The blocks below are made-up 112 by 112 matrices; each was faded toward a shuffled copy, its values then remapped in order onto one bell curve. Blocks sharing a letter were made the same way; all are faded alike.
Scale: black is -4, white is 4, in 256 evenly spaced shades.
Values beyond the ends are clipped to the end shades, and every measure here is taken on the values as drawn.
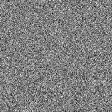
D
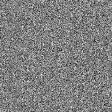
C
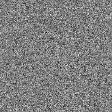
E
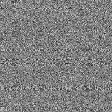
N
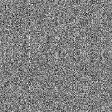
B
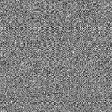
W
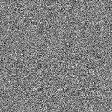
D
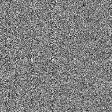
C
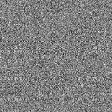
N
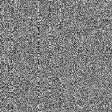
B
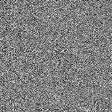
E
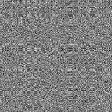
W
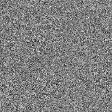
E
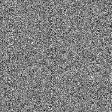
C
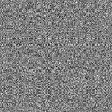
W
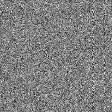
C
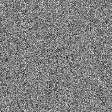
C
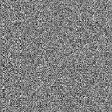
B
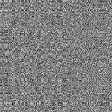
W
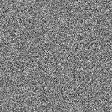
D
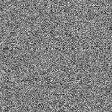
N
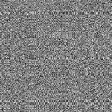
W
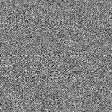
N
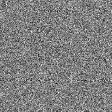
E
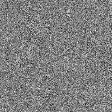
C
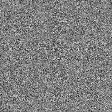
E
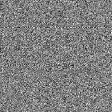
N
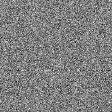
E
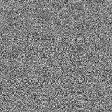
N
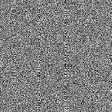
B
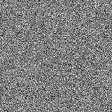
D
